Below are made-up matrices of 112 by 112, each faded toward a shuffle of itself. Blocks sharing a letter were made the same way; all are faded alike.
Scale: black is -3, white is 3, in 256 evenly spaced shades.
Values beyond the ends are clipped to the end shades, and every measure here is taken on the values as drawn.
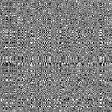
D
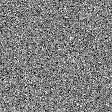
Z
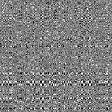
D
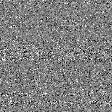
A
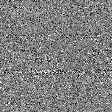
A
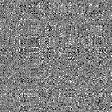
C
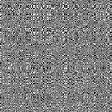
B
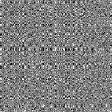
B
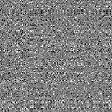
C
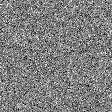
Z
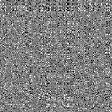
C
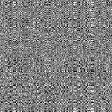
B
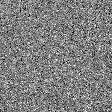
Z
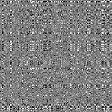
D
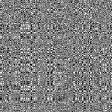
B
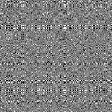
D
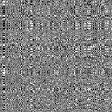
B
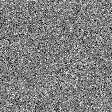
Z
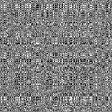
B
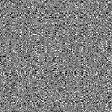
C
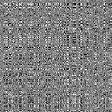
B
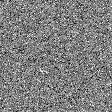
Z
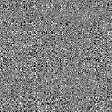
C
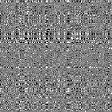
D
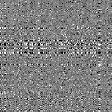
D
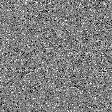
A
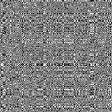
D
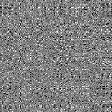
C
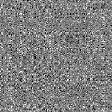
C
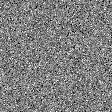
Z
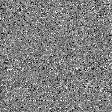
A
